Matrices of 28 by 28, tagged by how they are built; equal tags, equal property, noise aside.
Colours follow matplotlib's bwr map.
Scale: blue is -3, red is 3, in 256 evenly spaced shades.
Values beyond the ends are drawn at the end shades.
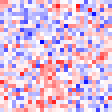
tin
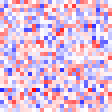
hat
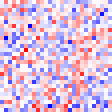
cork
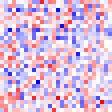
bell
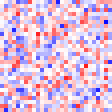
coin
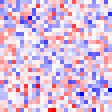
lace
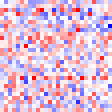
hat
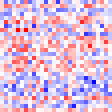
bell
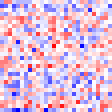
bell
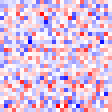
hat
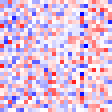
coin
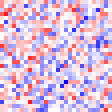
cork
